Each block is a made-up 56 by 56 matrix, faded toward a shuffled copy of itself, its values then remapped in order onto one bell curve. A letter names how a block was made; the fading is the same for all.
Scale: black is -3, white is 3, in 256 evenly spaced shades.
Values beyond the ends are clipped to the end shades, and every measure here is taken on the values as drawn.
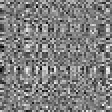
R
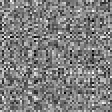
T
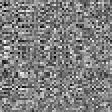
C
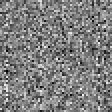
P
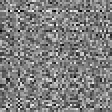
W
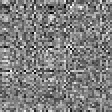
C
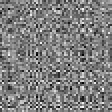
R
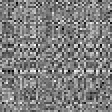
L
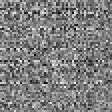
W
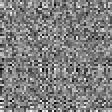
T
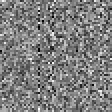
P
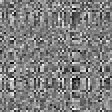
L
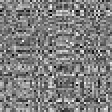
L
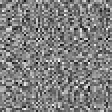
T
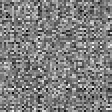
C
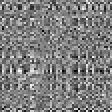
L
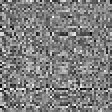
W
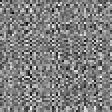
R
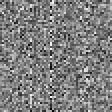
P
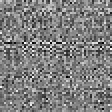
W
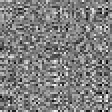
T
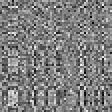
R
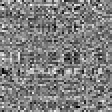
C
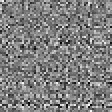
W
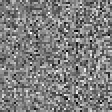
P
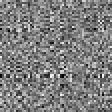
C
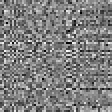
L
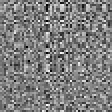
R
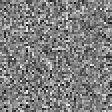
P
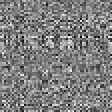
W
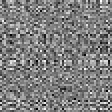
L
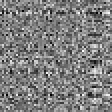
W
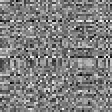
L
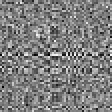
L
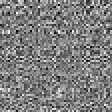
T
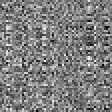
T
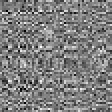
L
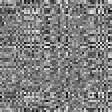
R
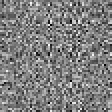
C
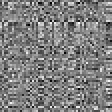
L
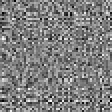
W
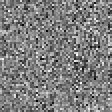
P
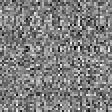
C
